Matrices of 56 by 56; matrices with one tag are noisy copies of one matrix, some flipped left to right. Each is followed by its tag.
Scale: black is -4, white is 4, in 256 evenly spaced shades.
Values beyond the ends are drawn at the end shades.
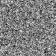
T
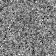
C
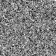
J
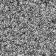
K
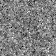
C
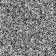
T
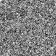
J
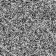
J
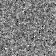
T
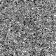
C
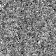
C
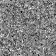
T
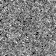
C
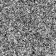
C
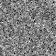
J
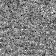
K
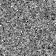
J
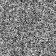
C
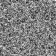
J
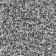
T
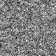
K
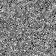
K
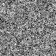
K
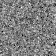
T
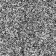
C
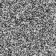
T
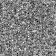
T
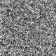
T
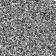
J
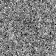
C
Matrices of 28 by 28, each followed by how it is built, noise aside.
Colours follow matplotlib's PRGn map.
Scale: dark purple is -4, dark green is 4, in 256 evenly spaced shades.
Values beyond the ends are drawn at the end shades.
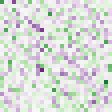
Toeplitz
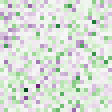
Hankel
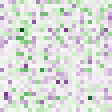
blocks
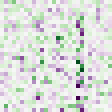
uneven columns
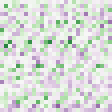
repeating columns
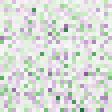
repeating columns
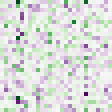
uneven columns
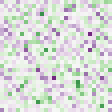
Toeplitz
